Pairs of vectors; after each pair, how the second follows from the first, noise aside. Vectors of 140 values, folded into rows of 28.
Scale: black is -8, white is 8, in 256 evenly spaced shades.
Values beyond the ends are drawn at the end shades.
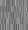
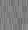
reversed, shrunk.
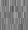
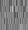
negated.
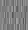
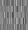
copied.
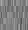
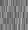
negated.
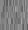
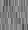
copied.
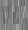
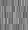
negated.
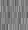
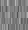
negated.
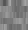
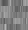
copied.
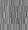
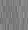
reversed, shrunk.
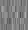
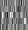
reversed, scaled up.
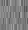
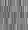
negated.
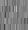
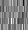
reversed, scaled up.
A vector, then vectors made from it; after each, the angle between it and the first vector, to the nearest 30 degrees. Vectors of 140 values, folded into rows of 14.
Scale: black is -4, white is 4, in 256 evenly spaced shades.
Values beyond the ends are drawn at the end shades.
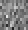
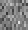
90 degrees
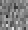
150 degrees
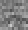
60 degrees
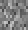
60 degrees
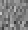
60 degrees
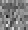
150 degrees
